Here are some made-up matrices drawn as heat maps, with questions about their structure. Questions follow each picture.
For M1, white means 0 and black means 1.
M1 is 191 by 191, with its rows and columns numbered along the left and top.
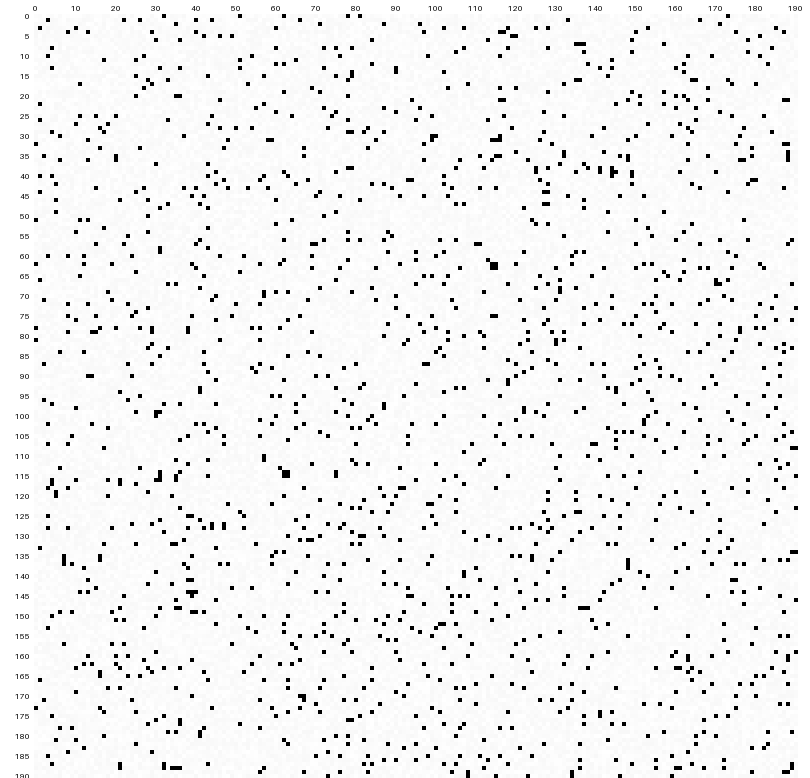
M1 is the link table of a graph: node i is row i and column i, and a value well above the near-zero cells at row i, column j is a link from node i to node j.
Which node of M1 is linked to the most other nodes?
node 128
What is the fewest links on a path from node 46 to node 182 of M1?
4
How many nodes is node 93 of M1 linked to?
8
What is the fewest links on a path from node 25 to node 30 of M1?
2
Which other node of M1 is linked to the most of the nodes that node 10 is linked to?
node 185
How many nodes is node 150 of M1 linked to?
8
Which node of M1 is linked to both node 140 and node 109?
node 107
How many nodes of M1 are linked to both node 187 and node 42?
4
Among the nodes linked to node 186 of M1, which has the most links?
node 87
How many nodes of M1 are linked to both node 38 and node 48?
0
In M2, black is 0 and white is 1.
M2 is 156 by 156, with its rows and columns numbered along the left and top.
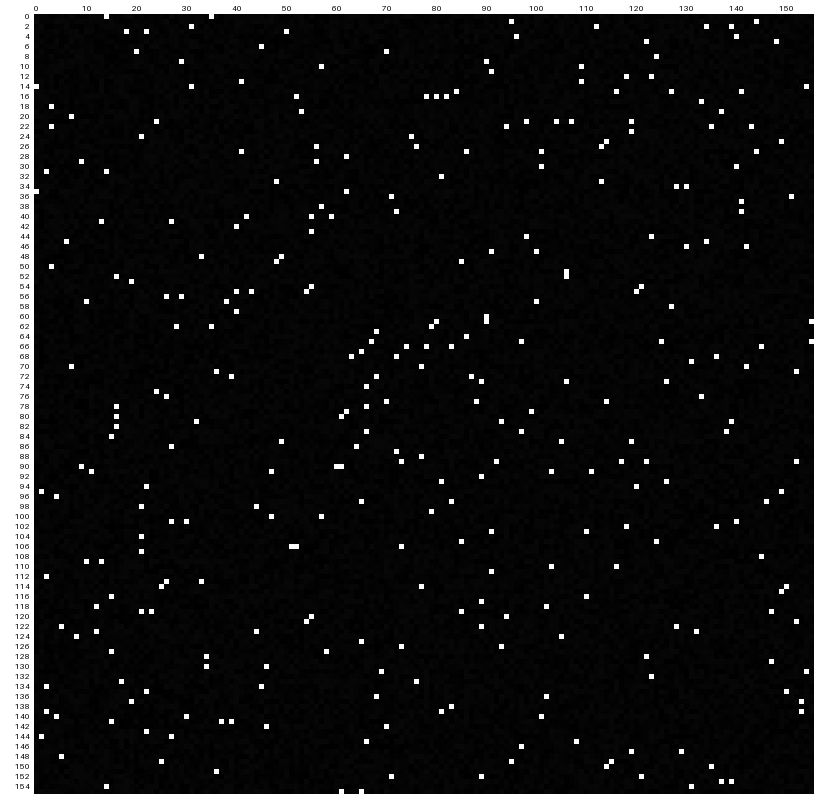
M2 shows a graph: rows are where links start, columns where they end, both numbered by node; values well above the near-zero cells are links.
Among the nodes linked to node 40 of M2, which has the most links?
node 55
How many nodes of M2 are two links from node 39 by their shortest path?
4
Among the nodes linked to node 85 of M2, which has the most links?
node 119
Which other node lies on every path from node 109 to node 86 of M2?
node 27
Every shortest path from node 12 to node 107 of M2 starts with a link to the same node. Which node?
node 123
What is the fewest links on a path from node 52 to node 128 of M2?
5
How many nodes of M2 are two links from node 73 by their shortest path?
7
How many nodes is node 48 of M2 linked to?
2
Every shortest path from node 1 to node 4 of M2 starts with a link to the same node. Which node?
node 144
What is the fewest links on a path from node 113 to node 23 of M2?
6
